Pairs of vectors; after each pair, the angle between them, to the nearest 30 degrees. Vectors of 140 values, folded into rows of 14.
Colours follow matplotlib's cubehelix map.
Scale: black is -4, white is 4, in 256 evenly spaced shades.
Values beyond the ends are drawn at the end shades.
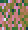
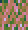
60 degrees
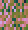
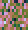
30 degrees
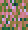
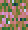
30 degrees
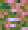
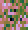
120 degrees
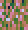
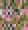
60 degrees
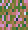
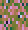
90 degrees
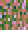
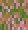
60 degrees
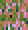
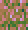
120 degrees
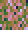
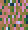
90 degrees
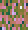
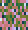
60 degrees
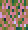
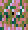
120 degrees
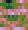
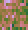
120 degrees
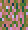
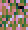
60 degrees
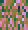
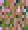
150 degrees
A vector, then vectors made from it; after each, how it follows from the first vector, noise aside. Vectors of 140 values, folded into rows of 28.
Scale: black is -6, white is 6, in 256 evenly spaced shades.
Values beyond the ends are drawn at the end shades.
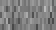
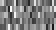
wrapped around, negated, scaled up.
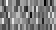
wrapped around, negated, scaled up.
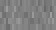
negated, shrunk.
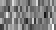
wrapped around, negated, scaled up.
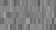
wrapped around, shrunk.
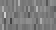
reversed, negated, partly zeroed.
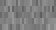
wrapped around, shrunk.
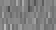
wrapped around, partly zeroed.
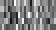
wrapped around, negated, scaled up.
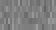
negated, shrunk.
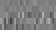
reversed, negated, partly zeroed.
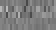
wrapped around, partly zeroed.
